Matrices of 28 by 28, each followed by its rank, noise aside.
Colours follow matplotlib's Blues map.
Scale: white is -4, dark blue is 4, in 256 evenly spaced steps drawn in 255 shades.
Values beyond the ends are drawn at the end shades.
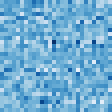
six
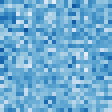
six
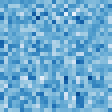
six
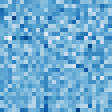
six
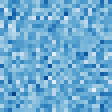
seven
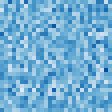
five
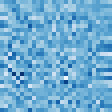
six
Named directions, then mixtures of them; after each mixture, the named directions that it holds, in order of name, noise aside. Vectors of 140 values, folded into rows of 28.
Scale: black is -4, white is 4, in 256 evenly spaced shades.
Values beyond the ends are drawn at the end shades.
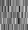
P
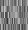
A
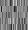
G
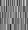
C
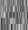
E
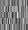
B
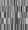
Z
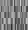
G, Z.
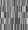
Z.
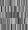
E, G, P.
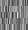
B.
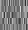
A, B, C.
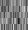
A, P.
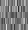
B, C, E.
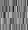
E, G.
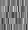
B, E.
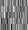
A, E.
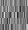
A, B, E.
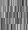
E.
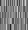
C.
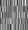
C, G.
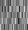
P.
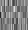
C, G, Z.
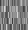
A, B, C.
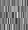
B.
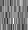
A, G, P.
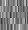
C, E.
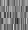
C, Z.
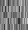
B, P.
